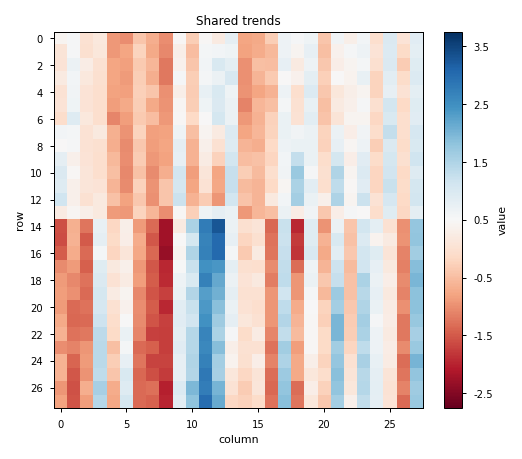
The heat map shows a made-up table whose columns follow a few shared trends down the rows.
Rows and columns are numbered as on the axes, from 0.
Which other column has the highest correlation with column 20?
9
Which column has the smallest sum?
8
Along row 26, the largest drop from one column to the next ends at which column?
18
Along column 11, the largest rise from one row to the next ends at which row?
14
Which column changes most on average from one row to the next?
12
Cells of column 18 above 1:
4
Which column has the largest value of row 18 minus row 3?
11
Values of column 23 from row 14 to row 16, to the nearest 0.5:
1 1 1
